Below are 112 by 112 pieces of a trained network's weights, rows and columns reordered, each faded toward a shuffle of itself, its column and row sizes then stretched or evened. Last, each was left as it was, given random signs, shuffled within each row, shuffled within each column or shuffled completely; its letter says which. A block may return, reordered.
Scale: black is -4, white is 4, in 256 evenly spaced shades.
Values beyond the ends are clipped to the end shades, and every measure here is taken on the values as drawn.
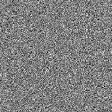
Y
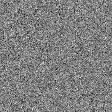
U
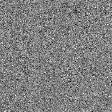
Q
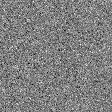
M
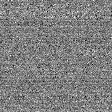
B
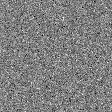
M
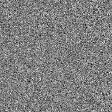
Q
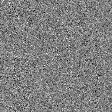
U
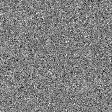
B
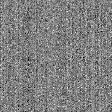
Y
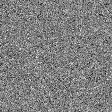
B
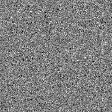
Q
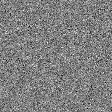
B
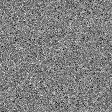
M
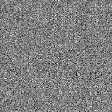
Y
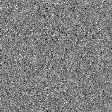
Q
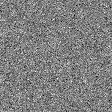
M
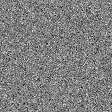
M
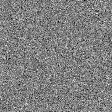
B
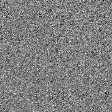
Q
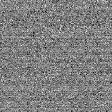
Y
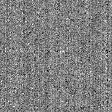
Y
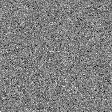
B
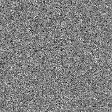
U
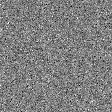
M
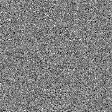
Q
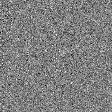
U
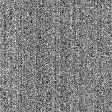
U
